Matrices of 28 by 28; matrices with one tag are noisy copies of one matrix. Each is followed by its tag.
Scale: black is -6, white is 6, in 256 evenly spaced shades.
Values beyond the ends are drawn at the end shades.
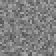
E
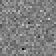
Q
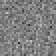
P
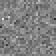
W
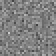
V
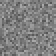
V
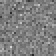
P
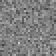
W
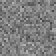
Q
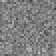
P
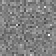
Q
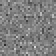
Q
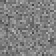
E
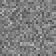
Q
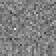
P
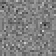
V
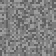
V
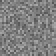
V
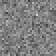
W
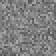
E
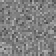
P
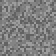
Q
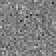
V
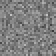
V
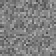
W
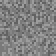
P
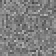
V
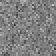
E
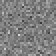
Q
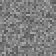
Q
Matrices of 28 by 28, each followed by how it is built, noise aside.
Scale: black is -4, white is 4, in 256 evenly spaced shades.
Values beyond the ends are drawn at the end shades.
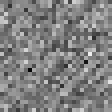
Hankel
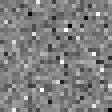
sparse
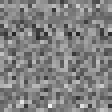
repeating columns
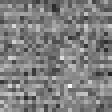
blocks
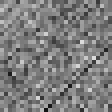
Hankel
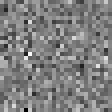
low rank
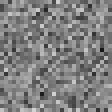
repeating columns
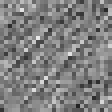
Hankel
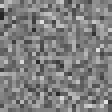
noise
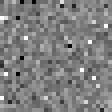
sparse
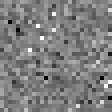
sparse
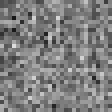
blocks
